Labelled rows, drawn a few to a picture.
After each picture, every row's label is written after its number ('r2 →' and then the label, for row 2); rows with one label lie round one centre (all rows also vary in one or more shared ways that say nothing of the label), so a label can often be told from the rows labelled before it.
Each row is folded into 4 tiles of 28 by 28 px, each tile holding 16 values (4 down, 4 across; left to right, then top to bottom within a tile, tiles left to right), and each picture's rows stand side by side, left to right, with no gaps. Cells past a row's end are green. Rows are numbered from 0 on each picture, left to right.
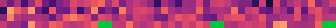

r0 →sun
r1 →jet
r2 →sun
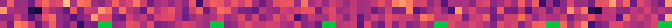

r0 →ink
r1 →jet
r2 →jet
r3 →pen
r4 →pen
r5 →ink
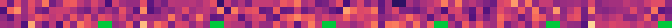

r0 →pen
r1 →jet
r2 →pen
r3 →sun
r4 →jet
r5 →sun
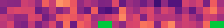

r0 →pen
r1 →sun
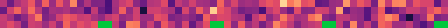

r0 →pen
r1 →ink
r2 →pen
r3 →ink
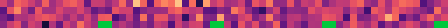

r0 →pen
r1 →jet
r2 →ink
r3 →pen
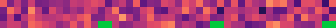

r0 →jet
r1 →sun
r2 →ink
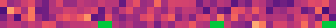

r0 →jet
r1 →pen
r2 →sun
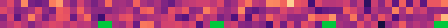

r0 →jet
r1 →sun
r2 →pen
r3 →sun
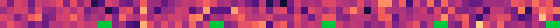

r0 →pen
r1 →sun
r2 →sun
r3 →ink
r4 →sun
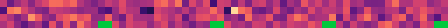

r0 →pen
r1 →ink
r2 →ink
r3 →jet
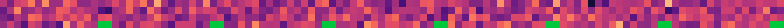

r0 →pen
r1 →ink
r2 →jet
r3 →sun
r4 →ink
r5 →sun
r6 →sun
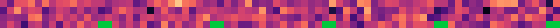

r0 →pen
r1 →pen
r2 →sun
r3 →jet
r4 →ink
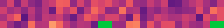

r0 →sun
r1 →ink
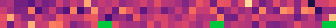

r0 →sun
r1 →ink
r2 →jet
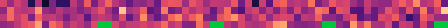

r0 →sun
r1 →jet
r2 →sun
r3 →jet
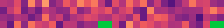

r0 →ink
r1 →ink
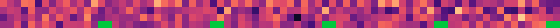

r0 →jet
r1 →ink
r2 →ink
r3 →ink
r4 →pen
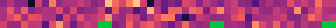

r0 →sun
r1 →jet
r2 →sun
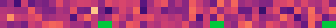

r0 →sun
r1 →ink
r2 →jet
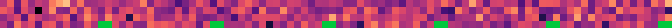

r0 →jet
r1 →ink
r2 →pen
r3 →sun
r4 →jet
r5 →sun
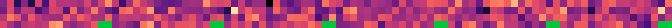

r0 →sun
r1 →sun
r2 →jet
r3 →sun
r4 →ink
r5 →ink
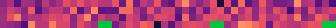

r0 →sun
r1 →pen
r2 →pen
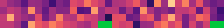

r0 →sun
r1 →pen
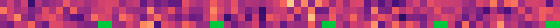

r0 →sun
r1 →sun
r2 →jet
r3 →sun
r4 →ink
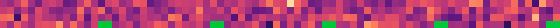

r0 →ink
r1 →jet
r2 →pen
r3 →sun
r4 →jet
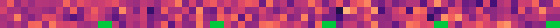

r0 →sun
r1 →jet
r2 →ink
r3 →jet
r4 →sun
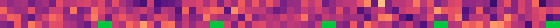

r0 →sun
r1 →sun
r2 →ink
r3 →ink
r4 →jet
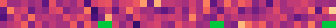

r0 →jet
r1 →ink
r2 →jet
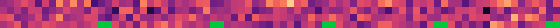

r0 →pen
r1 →ink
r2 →pen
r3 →ink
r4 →ink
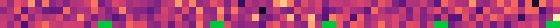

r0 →ink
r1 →jet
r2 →jet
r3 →ink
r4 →jet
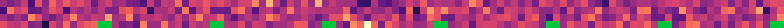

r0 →pen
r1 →sun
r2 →ink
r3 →sun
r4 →jet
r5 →jet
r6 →jet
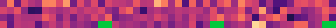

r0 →ink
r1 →ink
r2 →sun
